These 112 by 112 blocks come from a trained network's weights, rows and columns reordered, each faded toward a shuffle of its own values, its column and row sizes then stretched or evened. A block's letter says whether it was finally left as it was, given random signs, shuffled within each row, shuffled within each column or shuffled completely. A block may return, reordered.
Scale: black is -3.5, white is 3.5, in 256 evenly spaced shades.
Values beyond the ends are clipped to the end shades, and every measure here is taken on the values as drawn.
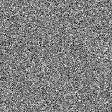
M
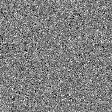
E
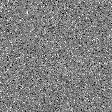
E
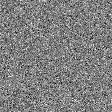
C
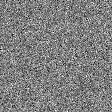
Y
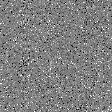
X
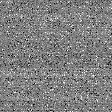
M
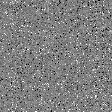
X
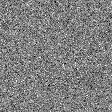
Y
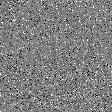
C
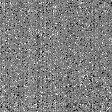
M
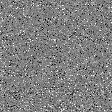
C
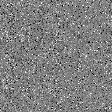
X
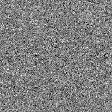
M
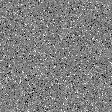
Y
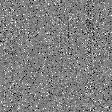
X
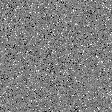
Y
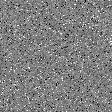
Y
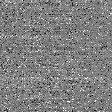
M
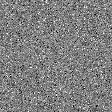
E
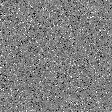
Y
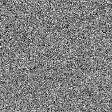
X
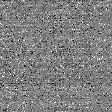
M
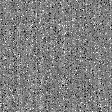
E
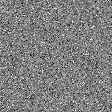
E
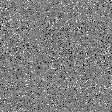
X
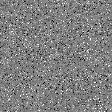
X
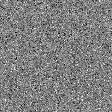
E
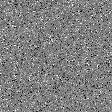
Y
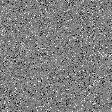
E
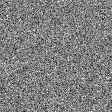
Y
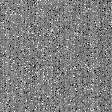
E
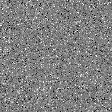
X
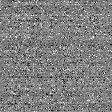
M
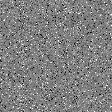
E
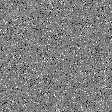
Y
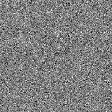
M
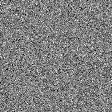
C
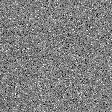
Y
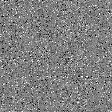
X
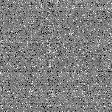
M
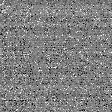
M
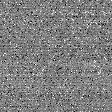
C
